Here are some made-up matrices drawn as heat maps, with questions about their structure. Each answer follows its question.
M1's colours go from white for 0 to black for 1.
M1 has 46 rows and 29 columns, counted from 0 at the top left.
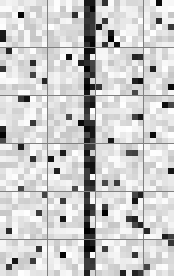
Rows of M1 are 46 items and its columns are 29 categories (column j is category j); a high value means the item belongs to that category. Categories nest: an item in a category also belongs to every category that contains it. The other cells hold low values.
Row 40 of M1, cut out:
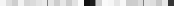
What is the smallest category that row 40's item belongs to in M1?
28
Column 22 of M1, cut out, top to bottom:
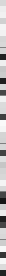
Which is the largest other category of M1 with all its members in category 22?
23
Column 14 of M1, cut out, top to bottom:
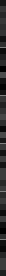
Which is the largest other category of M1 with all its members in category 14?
15
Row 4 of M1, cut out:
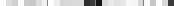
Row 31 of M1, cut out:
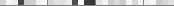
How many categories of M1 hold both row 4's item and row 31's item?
2
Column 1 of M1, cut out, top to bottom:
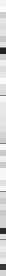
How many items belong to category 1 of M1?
3
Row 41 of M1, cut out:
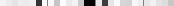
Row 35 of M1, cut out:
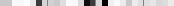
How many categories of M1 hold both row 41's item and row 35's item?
4
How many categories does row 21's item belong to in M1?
3
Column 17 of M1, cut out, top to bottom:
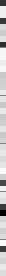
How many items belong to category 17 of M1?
7
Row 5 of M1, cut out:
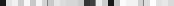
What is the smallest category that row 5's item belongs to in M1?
18
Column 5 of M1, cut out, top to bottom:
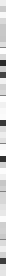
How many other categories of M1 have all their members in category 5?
3
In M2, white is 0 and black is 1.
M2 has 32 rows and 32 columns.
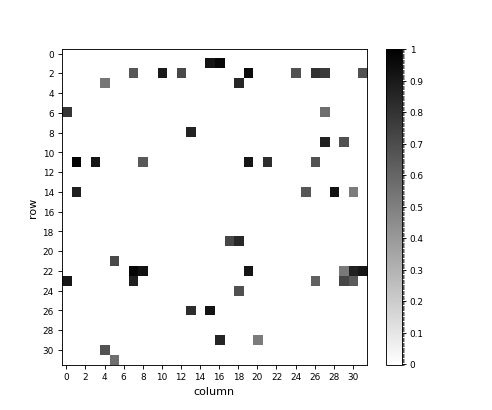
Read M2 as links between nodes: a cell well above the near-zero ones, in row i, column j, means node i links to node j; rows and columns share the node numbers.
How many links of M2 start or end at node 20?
1
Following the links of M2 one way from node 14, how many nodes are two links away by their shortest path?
3
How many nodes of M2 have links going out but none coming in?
7
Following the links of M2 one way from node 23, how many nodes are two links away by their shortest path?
5
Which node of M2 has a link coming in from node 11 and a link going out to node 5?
node 21
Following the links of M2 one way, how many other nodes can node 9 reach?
4
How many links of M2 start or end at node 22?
6
